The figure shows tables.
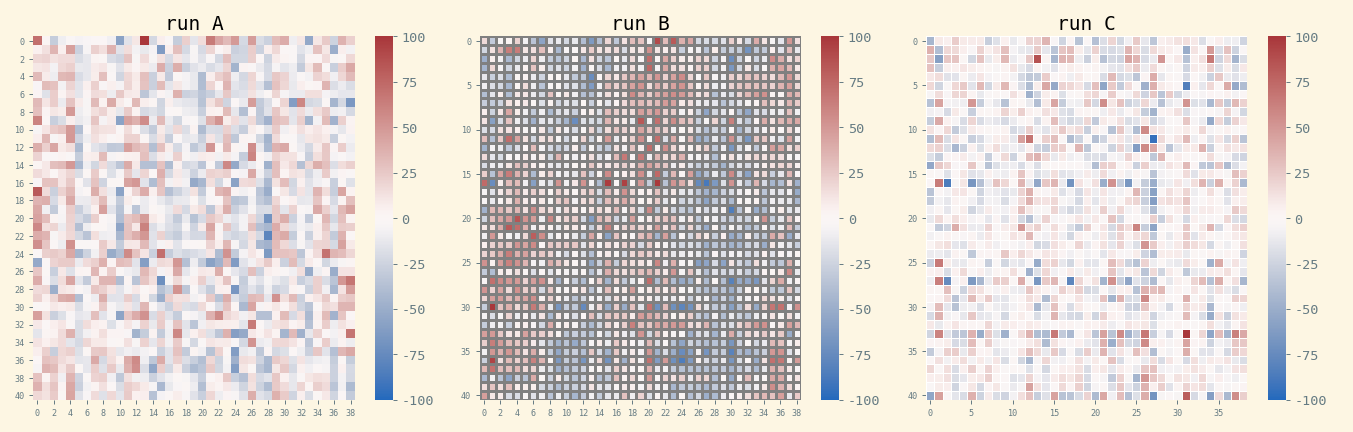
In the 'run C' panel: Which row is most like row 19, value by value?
15
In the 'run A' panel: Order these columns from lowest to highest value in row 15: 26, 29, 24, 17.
24, 17, 29, 26
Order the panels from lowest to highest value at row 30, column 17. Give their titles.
run B, run C, run A
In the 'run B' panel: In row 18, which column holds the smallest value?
27
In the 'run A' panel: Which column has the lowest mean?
28
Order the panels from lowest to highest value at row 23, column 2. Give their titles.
run A, run C, run B
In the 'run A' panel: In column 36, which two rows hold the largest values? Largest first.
24, 30
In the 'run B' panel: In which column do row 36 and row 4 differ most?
24
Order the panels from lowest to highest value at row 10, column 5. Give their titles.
run A, run B, run C
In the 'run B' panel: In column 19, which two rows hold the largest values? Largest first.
9, 13
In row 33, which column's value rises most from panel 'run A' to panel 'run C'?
15
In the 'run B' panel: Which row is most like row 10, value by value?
31
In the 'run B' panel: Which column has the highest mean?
20
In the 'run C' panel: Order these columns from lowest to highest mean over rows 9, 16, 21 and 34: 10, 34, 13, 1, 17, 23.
17, 34, 13, 10, 23, 1
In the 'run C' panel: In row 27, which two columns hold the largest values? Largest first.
1, 22
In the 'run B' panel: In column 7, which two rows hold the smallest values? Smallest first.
0, 5
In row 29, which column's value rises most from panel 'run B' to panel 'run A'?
29
